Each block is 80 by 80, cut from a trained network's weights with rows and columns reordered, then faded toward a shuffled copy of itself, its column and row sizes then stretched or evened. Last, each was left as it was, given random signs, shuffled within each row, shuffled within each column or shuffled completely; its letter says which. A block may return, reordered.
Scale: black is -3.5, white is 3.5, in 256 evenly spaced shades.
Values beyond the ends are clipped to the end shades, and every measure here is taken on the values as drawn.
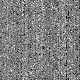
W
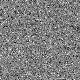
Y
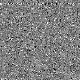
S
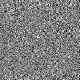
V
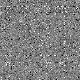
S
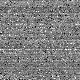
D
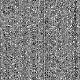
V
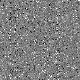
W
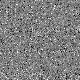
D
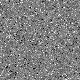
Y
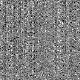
V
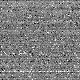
D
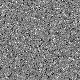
Y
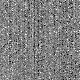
W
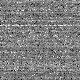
D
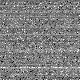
D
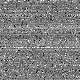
D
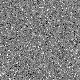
Y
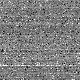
D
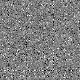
S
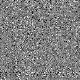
S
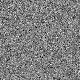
Y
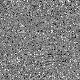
D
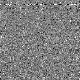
V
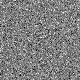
Y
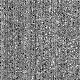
W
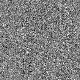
W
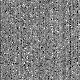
W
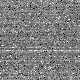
D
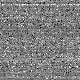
D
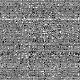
V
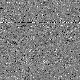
D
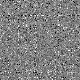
S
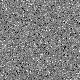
Y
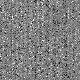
W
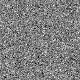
D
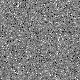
Y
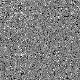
S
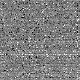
V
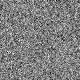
Y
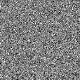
S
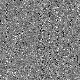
W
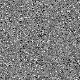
S
